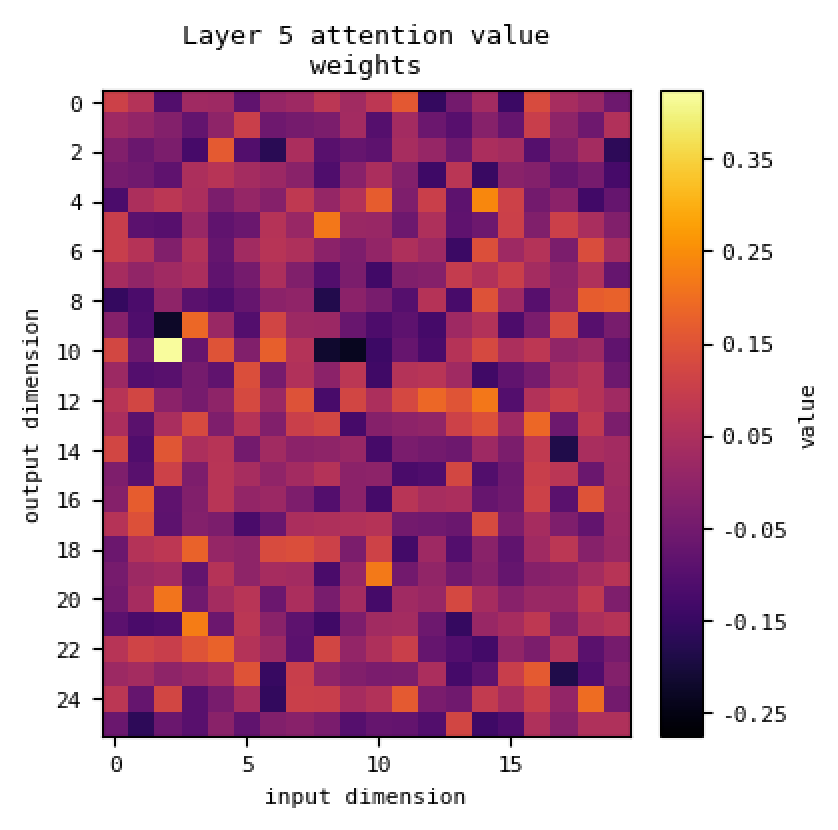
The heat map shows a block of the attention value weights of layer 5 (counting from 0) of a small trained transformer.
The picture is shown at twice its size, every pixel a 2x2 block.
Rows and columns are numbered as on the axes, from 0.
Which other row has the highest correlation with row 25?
15
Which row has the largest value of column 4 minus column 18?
22
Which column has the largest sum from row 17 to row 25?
16
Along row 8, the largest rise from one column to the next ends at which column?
14
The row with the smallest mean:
25
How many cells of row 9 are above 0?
8
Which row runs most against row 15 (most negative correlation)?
6
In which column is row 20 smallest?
10
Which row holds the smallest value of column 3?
2
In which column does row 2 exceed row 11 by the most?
4
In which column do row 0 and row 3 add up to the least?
12
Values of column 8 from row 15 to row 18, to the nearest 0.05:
0.05 -0.1 0.05 0.1
